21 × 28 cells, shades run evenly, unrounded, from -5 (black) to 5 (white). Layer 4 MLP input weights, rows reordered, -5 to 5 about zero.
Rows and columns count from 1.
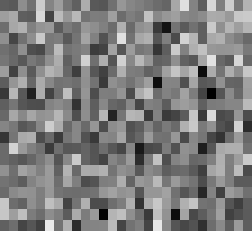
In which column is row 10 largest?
28
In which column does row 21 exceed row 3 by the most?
18
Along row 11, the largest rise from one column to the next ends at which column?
24
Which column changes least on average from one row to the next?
15
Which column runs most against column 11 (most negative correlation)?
20
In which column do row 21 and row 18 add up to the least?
23
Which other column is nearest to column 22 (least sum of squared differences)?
7
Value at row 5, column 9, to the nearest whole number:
0
